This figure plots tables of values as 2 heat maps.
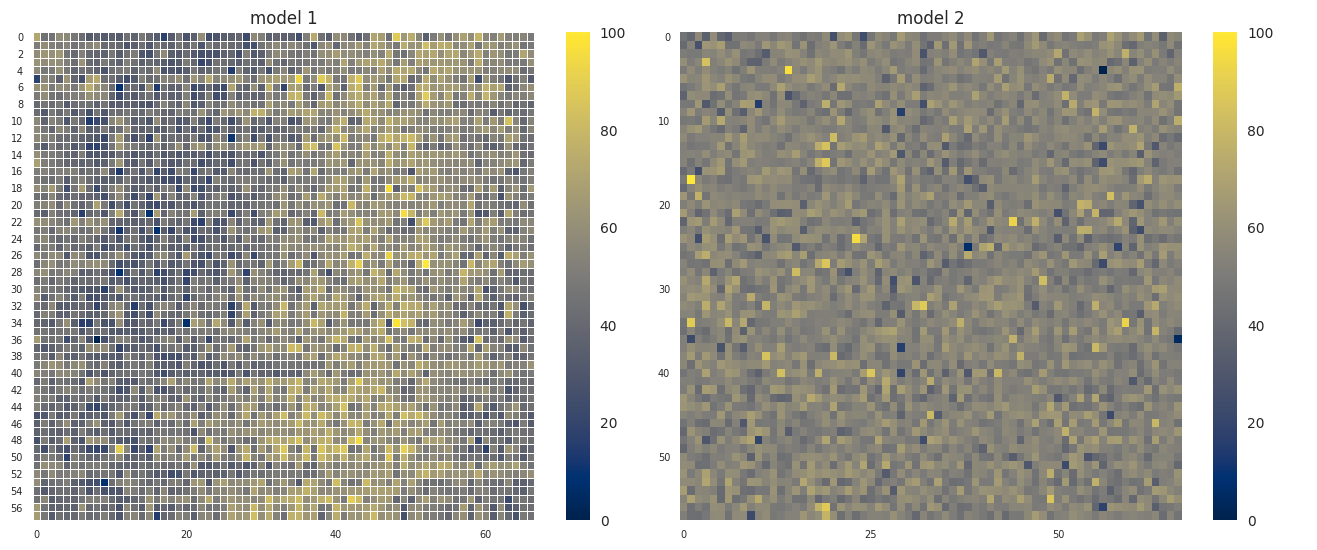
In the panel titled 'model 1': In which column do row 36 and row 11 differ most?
8
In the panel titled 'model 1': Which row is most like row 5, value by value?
48
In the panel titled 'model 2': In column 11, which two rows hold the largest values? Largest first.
38, 32
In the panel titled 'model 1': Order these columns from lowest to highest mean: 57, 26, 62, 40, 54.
26, 62, 57, 54, 40
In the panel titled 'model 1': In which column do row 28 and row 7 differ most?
39
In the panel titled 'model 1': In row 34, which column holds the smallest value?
20
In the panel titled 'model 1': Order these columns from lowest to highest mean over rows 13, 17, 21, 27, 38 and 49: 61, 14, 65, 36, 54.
14, 65, 61, 54, 36
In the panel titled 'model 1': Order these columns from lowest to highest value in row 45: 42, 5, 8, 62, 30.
62, 8, 5, 42, 30
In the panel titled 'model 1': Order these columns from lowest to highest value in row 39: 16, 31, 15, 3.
16, 31, 15, 3
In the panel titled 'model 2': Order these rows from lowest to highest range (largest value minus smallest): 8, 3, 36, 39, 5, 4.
39, 5, 3, 8, 36, 4
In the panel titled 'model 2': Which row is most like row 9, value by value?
37
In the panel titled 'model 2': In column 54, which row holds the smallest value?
50
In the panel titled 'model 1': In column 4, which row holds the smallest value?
50
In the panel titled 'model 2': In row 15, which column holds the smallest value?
56
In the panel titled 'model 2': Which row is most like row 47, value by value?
7
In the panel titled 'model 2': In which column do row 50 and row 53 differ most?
55
